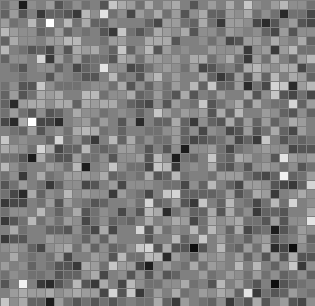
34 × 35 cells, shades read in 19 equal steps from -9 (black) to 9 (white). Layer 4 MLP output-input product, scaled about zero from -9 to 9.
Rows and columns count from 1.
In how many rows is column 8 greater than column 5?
13
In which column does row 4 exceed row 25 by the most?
1
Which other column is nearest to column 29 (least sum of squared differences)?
14
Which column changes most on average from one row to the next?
33
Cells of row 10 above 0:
16
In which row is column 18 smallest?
3
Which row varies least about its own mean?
31
